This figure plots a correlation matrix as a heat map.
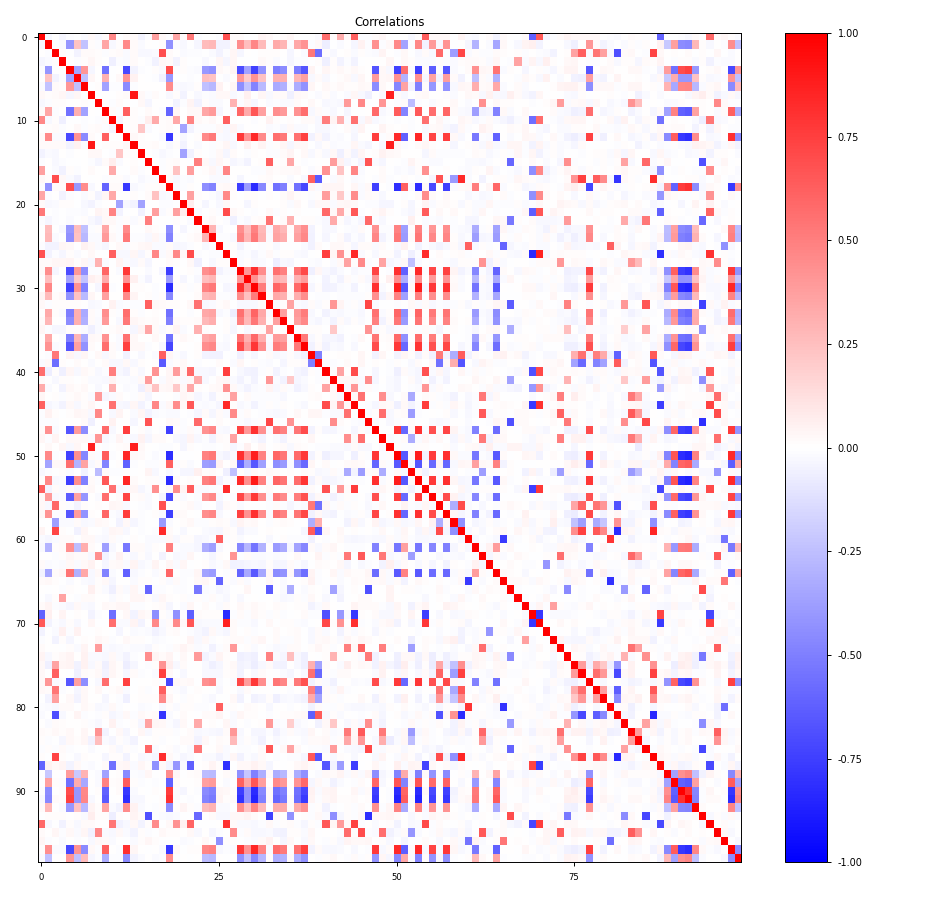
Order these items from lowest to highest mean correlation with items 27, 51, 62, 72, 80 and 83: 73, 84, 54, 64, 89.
89, 54, 64, 84, 73
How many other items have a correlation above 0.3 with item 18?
9
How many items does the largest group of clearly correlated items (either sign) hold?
33
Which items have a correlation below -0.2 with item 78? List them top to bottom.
39, 58, 81
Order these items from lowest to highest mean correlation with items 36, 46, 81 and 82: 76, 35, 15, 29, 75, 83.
76, 75, 83, 29, 35, 15
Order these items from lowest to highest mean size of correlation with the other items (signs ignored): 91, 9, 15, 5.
15, 5, 9, 91
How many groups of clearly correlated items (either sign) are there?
11
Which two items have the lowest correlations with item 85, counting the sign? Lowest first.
93, 66
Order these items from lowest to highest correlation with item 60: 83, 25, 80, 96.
96, 83, 25, 80
